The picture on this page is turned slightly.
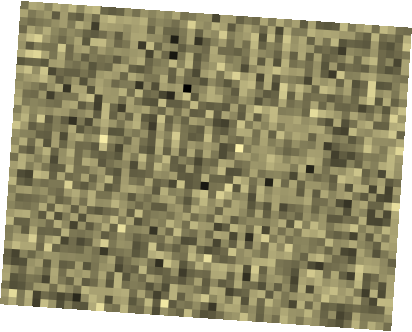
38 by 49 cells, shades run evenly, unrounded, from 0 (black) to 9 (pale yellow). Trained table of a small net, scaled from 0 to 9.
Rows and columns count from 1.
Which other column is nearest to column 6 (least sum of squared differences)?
24
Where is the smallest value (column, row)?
22, 10
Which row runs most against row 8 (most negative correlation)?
1
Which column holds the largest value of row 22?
28
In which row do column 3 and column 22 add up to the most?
7
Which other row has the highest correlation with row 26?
19
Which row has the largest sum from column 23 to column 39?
23
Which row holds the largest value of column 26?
31
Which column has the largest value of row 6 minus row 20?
6
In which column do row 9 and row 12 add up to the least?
5
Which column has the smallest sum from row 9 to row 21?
18
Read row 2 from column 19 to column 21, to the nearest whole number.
5 4 5
